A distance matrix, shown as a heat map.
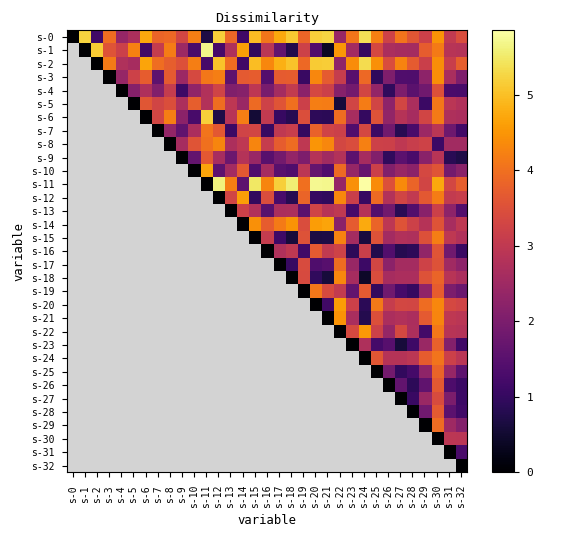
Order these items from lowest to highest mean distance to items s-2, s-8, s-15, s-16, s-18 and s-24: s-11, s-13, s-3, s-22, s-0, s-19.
s-13, s-19, s-3, s-22, s-0, s-11
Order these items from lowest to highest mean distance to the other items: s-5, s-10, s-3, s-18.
s-10, s-18, s-3, s-5
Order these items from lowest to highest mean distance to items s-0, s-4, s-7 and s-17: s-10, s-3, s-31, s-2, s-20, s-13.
s-31, s-13, s-10, s-3, s-2, s-20
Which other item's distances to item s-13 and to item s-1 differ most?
s-21
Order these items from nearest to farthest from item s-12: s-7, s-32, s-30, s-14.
s-32, s-7, s-30, s-14
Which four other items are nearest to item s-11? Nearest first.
s-0, s-2, s-14, s-22
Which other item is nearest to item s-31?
s-9
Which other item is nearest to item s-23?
s-27
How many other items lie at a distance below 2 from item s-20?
9
